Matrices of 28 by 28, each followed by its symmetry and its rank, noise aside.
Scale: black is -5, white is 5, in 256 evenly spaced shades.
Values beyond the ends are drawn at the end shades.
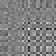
symmetric, rank one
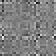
antisymmetric, rank two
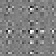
symmetric, rank one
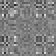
symmetric, rank two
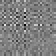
no symmetry, rank two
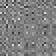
symmetric, rank three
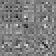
symmetric, rank three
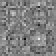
symmetric, rank three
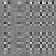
no symmetry, rank one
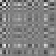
symmetric, rank one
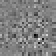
symmetric, rank three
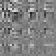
no symmetry, rank three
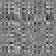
antisymmetric, rank two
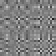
symmetric, rank one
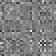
symmetric, rank three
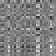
no symmetry, rank one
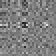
no symmetry, rank three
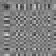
symmetric, rank one
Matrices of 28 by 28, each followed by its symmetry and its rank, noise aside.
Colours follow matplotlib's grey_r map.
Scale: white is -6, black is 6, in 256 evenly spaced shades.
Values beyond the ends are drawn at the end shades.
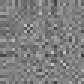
symmetric, rank six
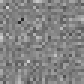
symmetric, rank eight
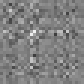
symmetric, rank four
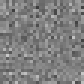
no symmetry, rank six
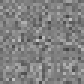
no symmetry, rank six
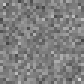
symmetric, rank eight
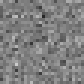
no symmetry, rank six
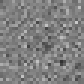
symmetric, rank six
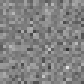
symmetric, rank six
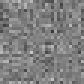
antisymmetric, rank four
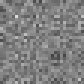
symmetric, rank six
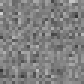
no symmetry, rank six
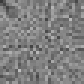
symmetric, rank six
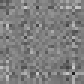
symmetric, rank four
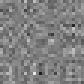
no symmetry, rank four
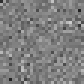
symmetric, rank eight
